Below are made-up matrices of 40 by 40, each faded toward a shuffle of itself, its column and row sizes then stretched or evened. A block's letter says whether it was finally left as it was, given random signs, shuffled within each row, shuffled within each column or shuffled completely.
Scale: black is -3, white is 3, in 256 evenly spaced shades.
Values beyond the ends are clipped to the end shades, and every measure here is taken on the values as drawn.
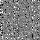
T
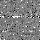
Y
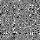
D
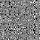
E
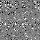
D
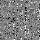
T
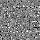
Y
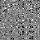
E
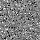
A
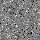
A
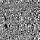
E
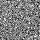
A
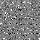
Y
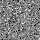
A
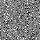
T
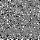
D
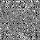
D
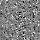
T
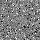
A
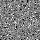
A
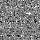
Y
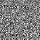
D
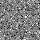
A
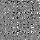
D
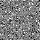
T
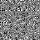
D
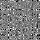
D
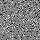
A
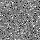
A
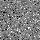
A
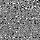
Y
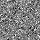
A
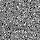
A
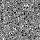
A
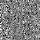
T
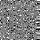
E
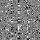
E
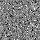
A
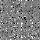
D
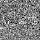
Y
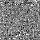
Y
